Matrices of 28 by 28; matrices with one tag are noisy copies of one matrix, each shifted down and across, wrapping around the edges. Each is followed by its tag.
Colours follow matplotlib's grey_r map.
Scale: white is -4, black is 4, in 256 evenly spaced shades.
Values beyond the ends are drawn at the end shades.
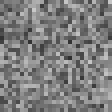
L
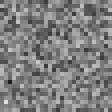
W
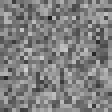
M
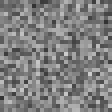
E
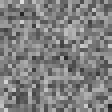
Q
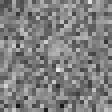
Q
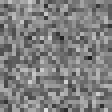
W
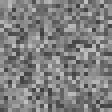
E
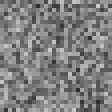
M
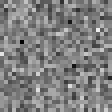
E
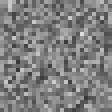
M
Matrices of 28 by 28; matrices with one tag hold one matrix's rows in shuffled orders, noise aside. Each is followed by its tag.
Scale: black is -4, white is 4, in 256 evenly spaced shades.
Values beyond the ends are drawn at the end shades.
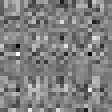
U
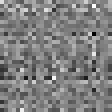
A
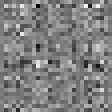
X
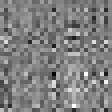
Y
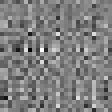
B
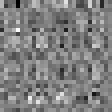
U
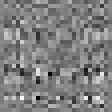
X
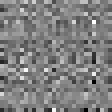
A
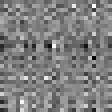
A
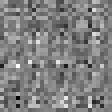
U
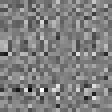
B
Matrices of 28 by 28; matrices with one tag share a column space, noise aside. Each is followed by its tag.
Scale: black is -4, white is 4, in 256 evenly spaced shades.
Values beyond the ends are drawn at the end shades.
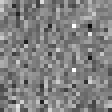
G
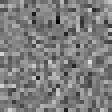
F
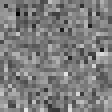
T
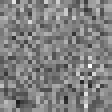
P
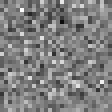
F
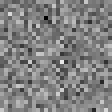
F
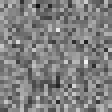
G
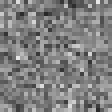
T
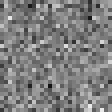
G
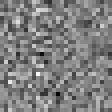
F
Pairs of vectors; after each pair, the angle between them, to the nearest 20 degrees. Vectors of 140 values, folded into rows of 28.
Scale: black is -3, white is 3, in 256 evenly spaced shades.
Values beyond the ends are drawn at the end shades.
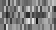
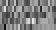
40 degrees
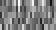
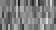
140 degrees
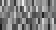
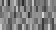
160 degrees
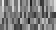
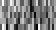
60 degrees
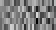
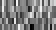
80 degrees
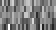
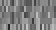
160 degrees
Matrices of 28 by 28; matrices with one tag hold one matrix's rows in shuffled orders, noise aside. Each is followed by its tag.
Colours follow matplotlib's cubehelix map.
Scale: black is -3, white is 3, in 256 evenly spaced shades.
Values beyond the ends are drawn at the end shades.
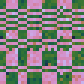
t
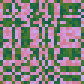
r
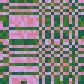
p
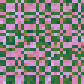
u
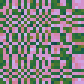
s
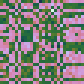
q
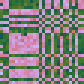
p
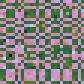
u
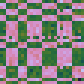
t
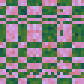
t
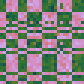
t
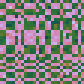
u
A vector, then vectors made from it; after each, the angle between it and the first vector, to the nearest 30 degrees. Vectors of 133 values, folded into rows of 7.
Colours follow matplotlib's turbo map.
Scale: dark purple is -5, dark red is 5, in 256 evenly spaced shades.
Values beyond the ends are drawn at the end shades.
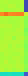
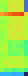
30 degrees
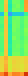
120 degrees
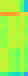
30 degrees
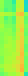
60 degrees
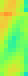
60 degrees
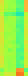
120 degrees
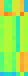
60 degrees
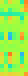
120 degrees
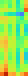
120 degrees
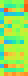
120 degrees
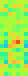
90 degrees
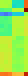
150 degrees
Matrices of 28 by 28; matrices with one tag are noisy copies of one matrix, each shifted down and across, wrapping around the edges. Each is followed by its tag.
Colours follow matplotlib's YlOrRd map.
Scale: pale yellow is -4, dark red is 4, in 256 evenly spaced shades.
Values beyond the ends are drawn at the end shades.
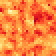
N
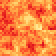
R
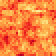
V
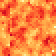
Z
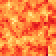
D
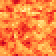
V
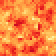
Z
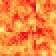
D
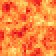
Z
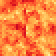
D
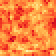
V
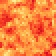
V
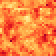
V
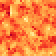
D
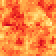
R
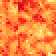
N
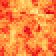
R
